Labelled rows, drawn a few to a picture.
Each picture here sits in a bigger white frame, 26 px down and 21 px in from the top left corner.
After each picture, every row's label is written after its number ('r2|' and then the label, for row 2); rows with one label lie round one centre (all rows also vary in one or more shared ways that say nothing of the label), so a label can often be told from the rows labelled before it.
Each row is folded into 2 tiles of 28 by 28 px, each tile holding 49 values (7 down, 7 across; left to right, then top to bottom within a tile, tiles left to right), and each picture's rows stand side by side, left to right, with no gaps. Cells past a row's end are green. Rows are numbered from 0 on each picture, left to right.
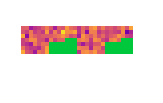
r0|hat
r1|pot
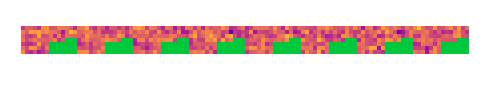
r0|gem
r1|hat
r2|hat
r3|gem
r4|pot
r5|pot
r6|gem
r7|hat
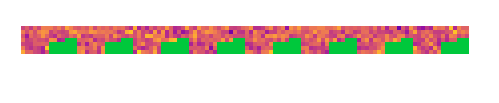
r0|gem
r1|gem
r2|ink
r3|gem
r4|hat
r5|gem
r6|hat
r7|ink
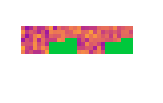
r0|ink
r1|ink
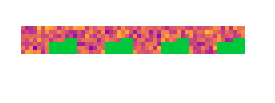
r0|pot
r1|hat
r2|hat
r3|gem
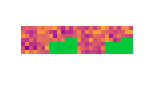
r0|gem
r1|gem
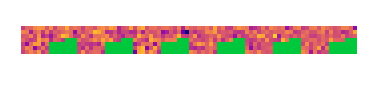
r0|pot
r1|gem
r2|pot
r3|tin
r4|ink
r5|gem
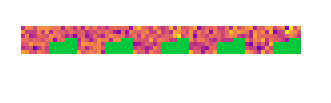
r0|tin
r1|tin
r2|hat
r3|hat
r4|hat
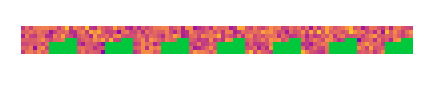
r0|pot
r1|gem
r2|pot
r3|ink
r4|gem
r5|gem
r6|ink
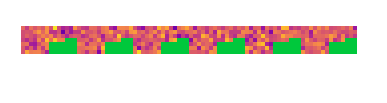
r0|gem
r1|pot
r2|ink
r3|ink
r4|ink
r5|tin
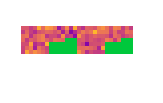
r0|pot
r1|gem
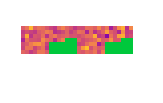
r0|tin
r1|pot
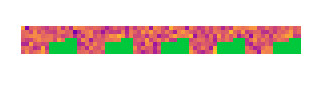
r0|ink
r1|hat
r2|gem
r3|hat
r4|hat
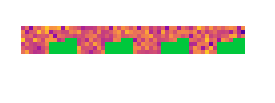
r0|gem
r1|ink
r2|ink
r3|pot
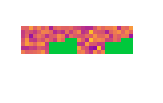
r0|tin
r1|ink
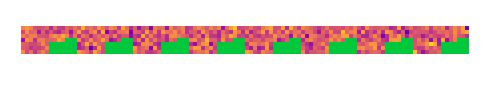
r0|hat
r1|tin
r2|ink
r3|pot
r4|tin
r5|hat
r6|pot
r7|tin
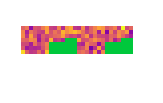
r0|hat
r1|pot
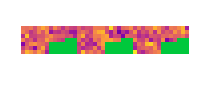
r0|tin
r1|gem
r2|tin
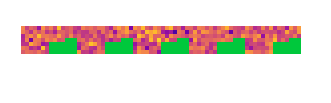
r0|ink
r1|tin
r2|gem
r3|gem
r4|hat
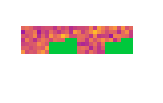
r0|hat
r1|gem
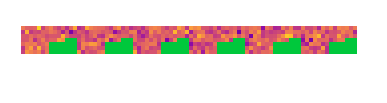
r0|pot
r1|tin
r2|tin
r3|hat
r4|hat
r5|ink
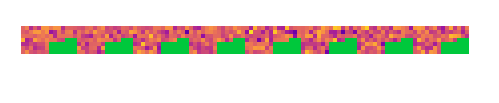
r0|gem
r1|gem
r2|ink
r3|gem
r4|pot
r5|gem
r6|tin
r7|hat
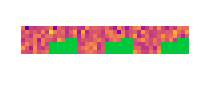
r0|ink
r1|pot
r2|hat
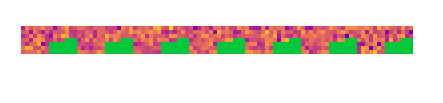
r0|pot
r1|hat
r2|gem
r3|ink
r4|ink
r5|ink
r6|pot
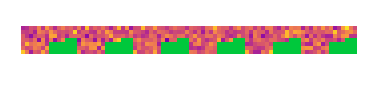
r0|tin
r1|tin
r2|tin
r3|tin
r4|hat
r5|pot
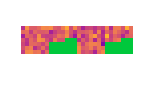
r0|pot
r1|ink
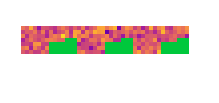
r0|hat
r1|gem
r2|pot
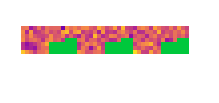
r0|hat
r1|tin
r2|tin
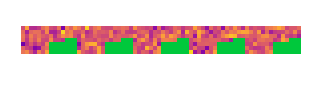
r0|hat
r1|tin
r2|hat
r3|hat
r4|ink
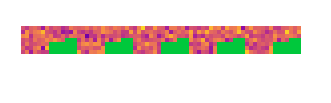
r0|gem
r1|tin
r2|tin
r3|gem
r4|hat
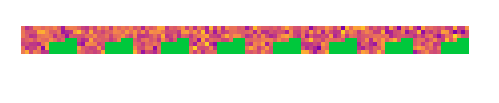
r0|gem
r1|ink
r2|gem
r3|ink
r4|pot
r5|hat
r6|hat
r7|pot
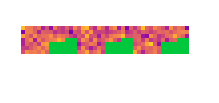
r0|hat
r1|hat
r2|tin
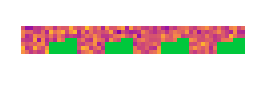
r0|ink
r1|pot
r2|hat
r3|pot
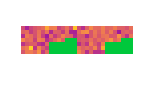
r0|pot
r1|gem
